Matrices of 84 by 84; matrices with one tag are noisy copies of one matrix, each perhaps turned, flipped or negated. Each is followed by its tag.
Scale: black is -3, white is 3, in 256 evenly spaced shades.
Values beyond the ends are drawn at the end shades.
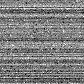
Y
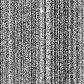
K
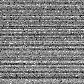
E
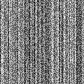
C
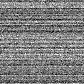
C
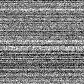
K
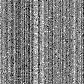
K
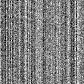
Y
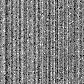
E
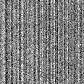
E
